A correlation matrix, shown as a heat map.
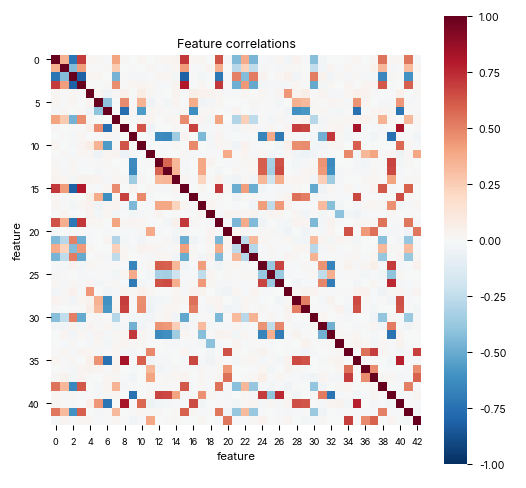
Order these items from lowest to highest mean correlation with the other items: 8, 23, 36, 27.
23, 27, 36, 8
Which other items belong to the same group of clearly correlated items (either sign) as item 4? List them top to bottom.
27
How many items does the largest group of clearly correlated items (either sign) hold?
13
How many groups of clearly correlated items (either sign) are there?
6
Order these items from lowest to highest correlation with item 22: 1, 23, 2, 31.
2, 23, 31, 1
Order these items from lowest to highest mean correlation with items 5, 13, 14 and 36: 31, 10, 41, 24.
41, 10, 31, 24
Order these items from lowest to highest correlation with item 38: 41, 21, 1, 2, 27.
2, 21, 27, 1, 41
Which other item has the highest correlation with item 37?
34
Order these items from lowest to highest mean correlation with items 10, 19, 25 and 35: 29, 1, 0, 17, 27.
17, 27, 1, 0, 29
